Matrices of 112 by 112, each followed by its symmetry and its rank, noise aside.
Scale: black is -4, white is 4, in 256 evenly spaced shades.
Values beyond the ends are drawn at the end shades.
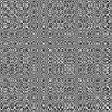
symmetric, rank three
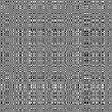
antisymmetric, rank two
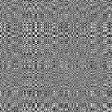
no symmetry, rank two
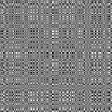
no symmetry, rank two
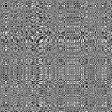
symmetric, rank three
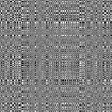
antisymmetric, rank two
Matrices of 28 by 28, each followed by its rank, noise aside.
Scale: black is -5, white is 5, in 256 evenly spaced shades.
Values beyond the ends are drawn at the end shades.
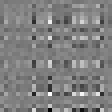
one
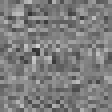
six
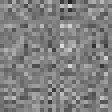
four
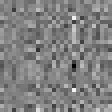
three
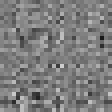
four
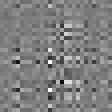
two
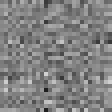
three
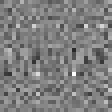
four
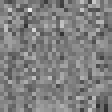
six
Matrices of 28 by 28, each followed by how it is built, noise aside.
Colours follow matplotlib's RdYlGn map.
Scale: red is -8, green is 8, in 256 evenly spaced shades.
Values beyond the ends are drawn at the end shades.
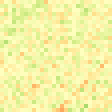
Hankel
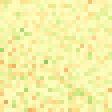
lower triangular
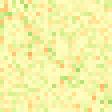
block diagonal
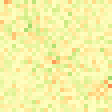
block diagonal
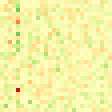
uneven columns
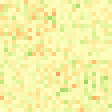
block diagonal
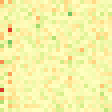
uneven columns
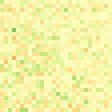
lower triangular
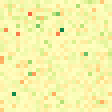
sparse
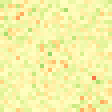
block diagonal
